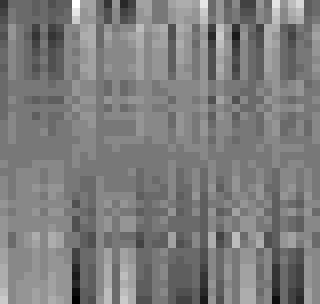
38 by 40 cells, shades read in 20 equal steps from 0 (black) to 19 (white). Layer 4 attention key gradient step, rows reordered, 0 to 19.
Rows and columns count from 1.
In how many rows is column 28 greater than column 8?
19
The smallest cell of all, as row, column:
38, 10
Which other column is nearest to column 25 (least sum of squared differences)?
36
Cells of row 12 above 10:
4
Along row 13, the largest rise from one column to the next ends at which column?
28
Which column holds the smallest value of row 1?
16
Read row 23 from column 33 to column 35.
10 9 8
